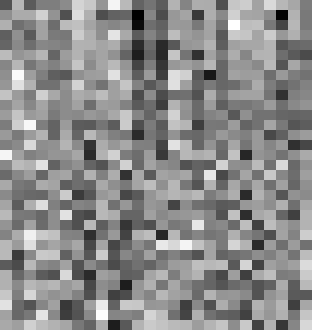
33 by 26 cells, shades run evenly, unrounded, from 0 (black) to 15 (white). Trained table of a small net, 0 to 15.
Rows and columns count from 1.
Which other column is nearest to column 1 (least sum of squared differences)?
9
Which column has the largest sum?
15
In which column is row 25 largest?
16
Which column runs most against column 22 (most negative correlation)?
3
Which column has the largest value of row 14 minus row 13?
8
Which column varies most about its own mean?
14
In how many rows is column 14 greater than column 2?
14
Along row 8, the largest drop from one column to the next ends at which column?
17
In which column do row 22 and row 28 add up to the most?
6
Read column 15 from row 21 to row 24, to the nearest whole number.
4 9 7 11
